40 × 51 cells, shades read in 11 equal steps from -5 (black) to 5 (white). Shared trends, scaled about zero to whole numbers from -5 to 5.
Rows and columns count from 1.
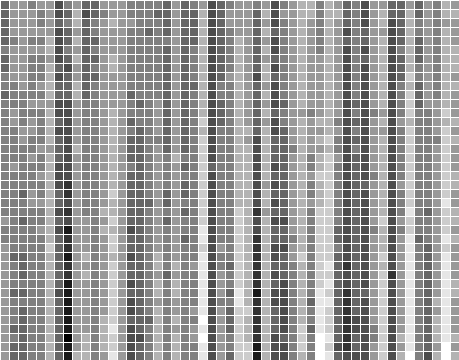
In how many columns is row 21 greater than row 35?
12
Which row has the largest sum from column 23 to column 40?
38
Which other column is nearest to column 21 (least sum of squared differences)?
19
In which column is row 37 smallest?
8
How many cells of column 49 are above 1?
5
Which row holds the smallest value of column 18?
2
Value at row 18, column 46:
3
